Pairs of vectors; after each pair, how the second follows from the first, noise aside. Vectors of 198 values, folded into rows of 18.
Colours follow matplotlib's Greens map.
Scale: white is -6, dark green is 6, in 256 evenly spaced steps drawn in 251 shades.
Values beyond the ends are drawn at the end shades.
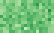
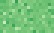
reversed, negated, partly zeroed.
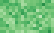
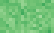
shrunk.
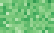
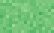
wrapped around, shrunk.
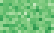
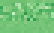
reversed, negated, partly zeroed.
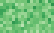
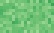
shrunk.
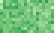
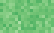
wrapped around, shrunk.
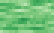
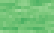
shrunk.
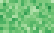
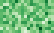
wrapped around, scaled up.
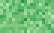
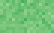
shrunk.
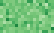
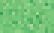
wrapped around, shrunk.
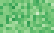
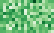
wrapped around, negated, scaled up.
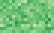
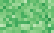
copied.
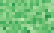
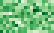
wrapped around, scaled up.
